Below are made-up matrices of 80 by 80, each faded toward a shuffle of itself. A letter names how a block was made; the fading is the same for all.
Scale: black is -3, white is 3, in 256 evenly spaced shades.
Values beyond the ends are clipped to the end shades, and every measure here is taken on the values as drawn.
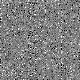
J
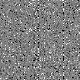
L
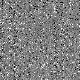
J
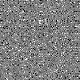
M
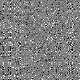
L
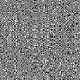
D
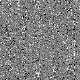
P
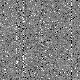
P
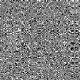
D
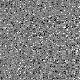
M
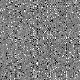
L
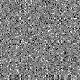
M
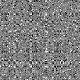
D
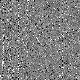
P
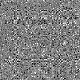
D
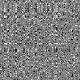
D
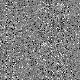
P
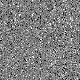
P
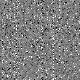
J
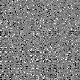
M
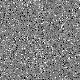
J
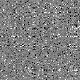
M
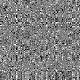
D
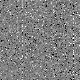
J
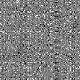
D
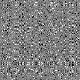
D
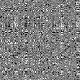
D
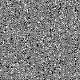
P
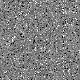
J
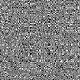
D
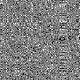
D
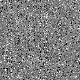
P
